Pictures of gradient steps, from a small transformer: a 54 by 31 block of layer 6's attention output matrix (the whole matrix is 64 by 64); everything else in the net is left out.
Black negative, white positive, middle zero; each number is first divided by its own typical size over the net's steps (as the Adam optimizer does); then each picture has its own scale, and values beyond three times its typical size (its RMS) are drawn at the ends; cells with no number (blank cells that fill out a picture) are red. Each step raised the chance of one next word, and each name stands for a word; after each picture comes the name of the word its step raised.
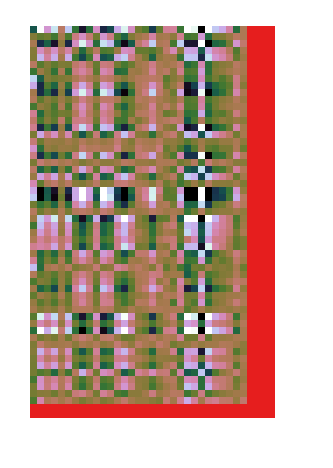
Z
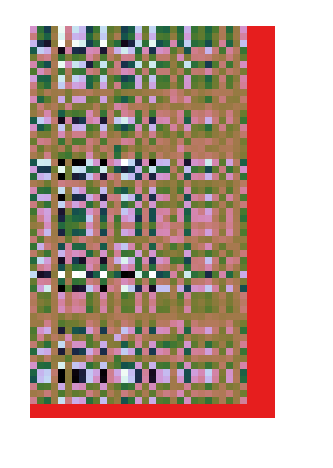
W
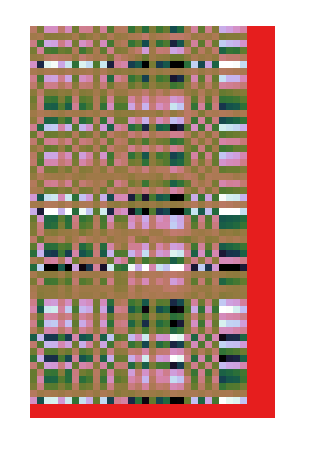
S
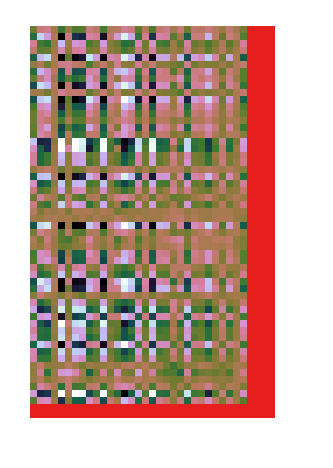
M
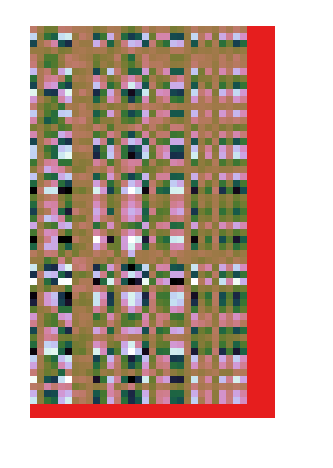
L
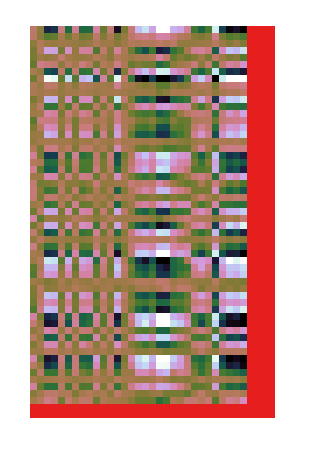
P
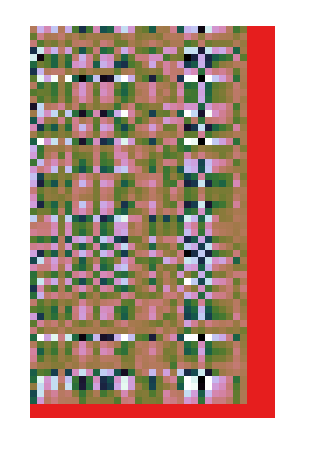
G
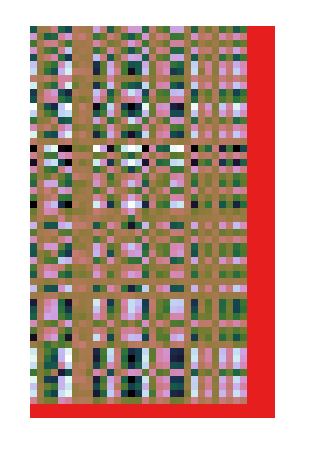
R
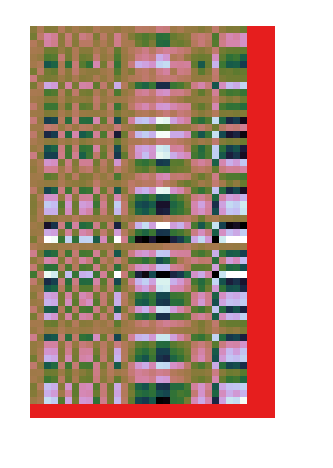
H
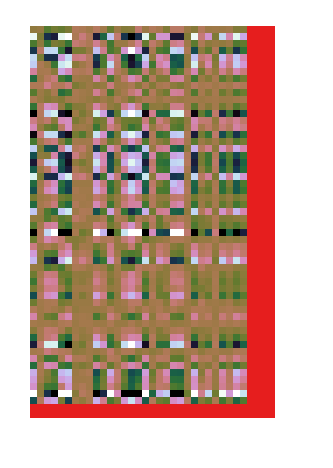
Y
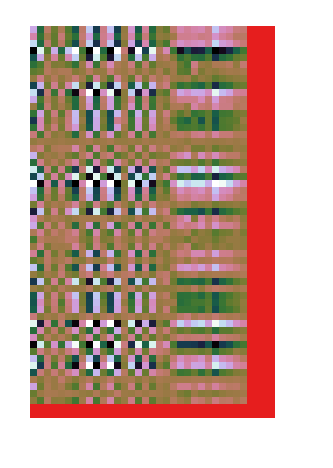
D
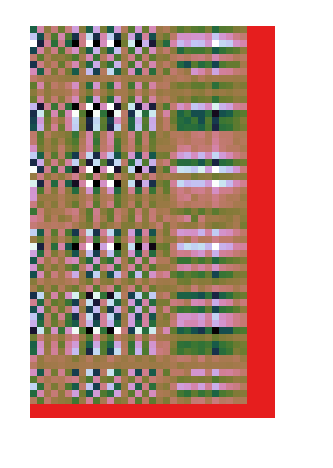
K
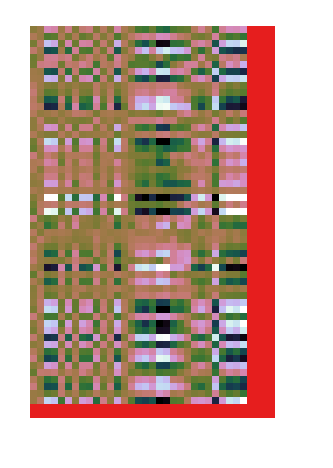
S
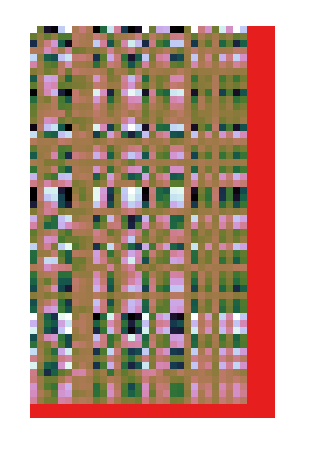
Z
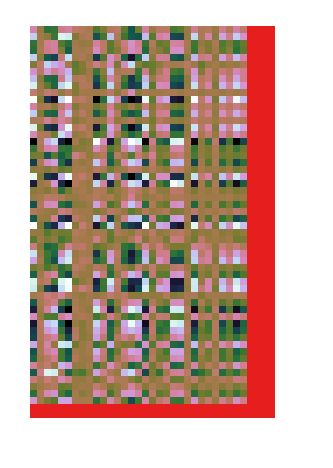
M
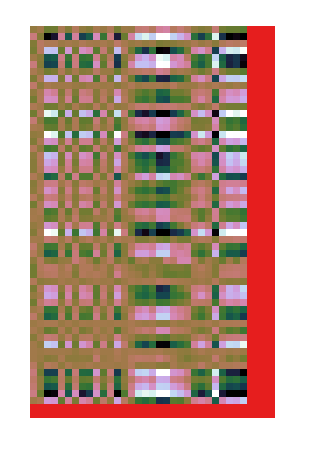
Y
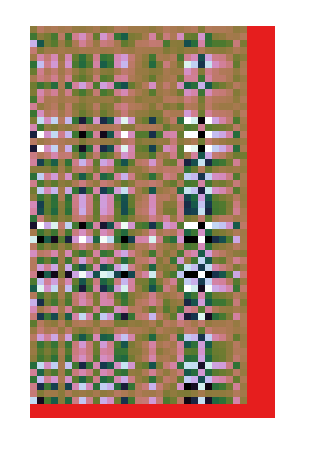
H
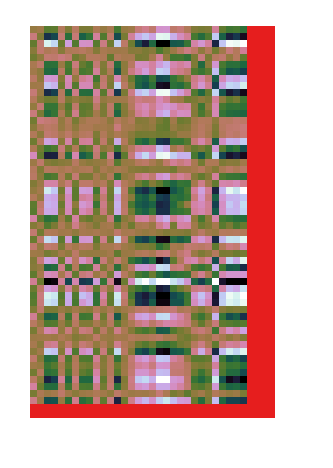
L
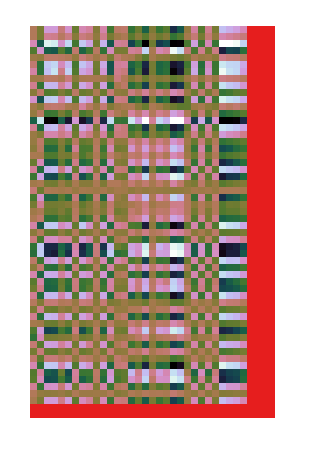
W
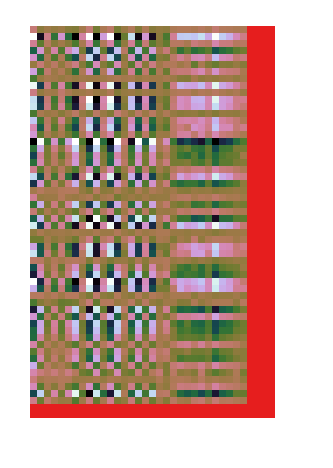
M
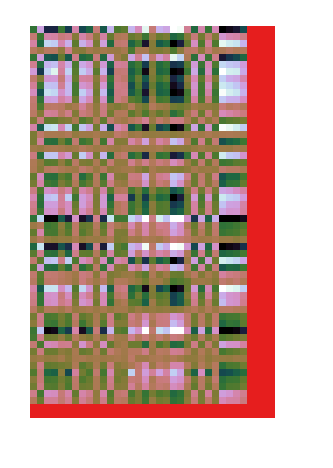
Z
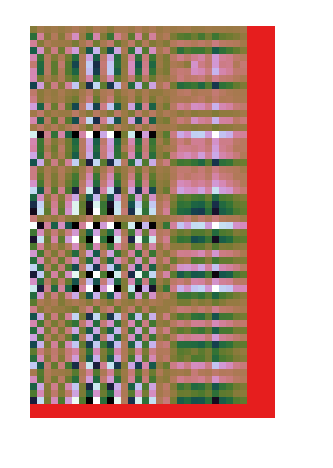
H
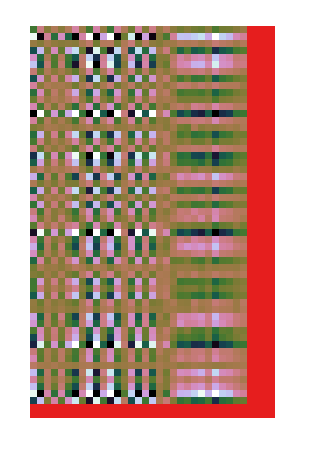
Y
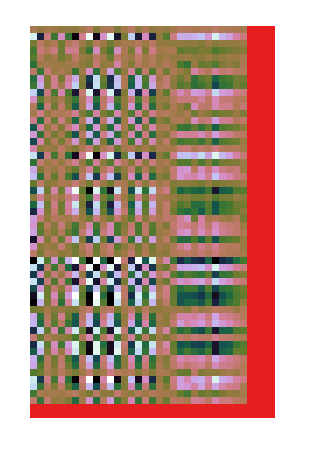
L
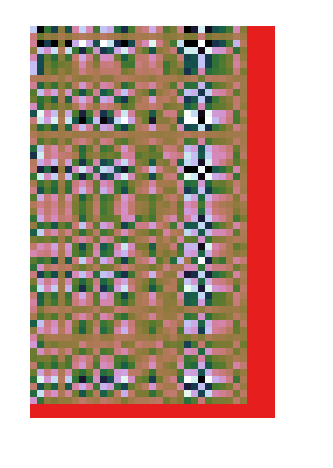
W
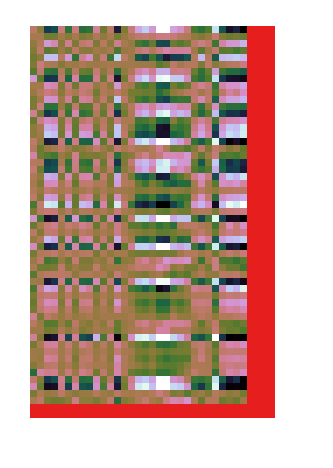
G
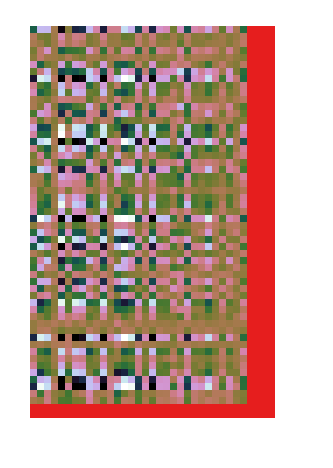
G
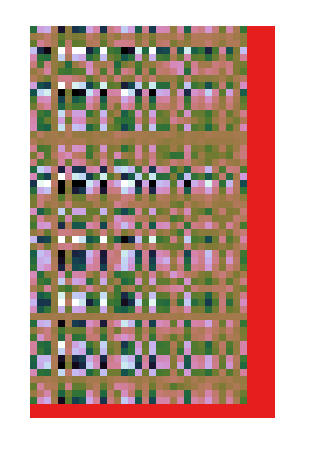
D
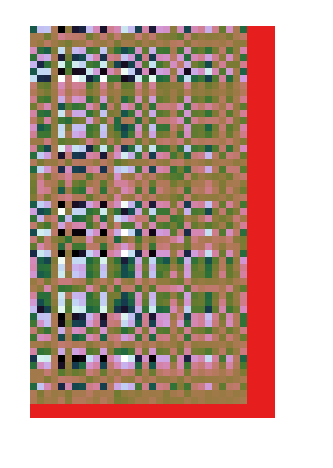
P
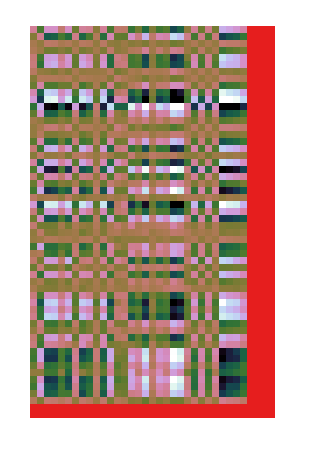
R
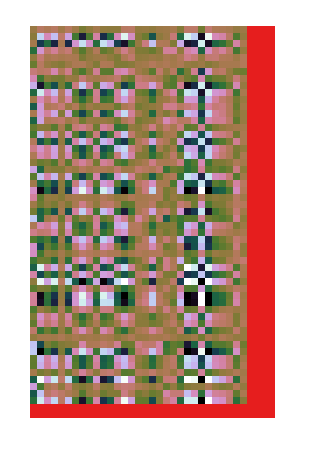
L
